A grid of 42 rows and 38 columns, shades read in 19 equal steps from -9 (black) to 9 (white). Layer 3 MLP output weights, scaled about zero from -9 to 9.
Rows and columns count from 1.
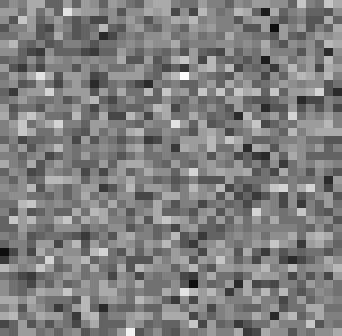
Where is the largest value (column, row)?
21, 10
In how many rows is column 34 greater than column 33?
16
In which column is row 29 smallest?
20
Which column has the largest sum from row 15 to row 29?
3
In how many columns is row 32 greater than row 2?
14
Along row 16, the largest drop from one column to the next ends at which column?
30
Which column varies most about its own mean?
22
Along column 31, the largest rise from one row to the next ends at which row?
41
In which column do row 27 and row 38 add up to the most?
29
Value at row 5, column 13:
-4
